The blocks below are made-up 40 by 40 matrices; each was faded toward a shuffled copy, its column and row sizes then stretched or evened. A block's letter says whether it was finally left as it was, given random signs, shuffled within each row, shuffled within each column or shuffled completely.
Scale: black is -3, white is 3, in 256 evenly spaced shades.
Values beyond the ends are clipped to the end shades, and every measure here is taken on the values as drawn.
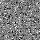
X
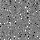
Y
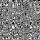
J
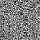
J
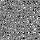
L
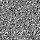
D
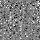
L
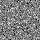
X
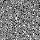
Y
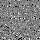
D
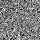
D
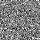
D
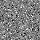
X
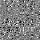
J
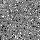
X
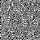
J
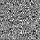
J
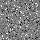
X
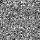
L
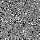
L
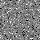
X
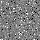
X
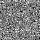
X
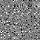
J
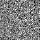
Y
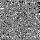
L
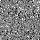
D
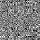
J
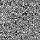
J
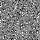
Y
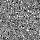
X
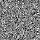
Y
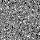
Y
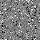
Y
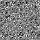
L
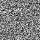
D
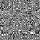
J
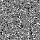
Y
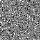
Y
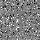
Y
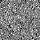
Y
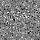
D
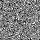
X
